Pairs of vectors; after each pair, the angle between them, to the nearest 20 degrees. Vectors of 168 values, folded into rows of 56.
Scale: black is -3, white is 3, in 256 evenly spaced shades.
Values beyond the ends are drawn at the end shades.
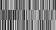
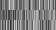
20 degrees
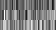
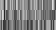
140 degrees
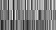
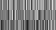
20 degrees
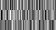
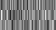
160 degrees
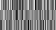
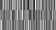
140 degrees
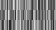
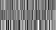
80 degrees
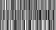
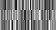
120 degrees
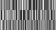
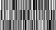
40 degrees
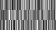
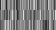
60 degrees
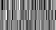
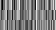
40 degrees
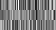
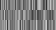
80 degrees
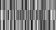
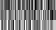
120 degrees
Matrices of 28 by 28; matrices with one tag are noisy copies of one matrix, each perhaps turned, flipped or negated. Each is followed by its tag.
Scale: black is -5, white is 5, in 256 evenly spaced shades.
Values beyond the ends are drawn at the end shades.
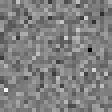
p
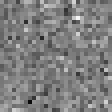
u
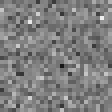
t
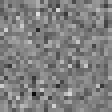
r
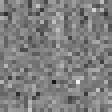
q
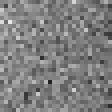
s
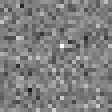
t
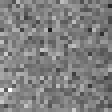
s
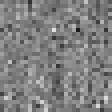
q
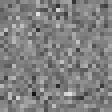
r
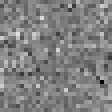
u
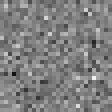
r
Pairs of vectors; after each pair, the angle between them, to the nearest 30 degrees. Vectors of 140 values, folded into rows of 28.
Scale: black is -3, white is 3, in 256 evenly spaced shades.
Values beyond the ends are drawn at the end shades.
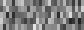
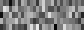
90 degrees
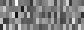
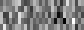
60 degrees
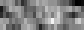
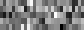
60 degrees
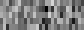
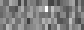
120 degrees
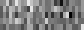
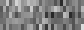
30 degrees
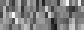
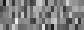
90 degrees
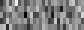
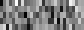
30 degrees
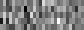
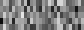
60 degrees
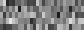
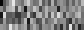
120 degrees
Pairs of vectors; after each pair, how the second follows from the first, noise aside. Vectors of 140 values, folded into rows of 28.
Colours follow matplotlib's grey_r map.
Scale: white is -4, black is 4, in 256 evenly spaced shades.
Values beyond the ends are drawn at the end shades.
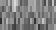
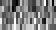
negated, scaled up.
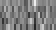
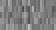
wrapped around, shrunk.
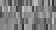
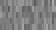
negated, shrunk.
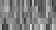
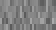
wrapped around, shrunk.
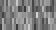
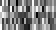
negated, scaled up.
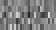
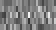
sign-scrambled.
